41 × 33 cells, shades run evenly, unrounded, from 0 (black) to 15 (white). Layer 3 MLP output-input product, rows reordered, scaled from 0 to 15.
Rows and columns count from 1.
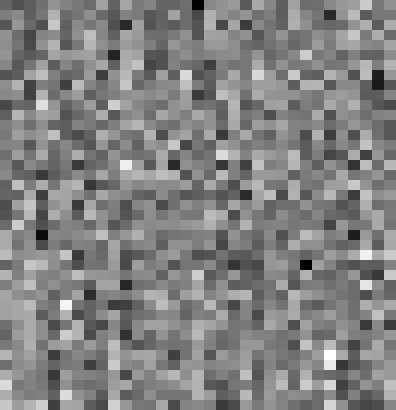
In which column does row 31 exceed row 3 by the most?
6
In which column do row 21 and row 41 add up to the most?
3
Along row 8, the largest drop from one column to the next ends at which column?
32
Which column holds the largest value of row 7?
12
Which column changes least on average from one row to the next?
23
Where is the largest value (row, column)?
36, 28
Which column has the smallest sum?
8
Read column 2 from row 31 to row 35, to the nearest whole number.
10 10 8 9 8
